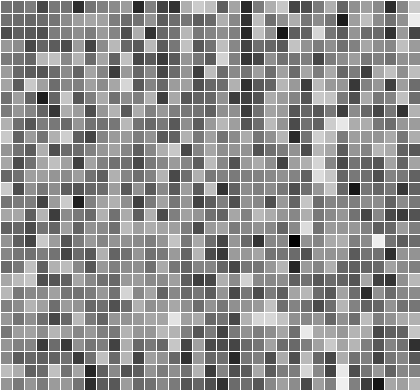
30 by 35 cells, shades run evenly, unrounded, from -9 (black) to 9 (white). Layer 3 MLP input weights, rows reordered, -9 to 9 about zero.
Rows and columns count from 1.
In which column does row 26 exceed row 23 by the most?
31
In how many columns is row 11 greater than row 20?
21
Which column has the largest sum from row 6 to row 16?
28
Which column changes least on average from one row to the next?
9
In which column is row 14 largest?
27
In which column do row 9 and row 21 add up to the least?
25
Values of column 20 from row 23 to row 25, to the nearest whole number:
-4 1 -4
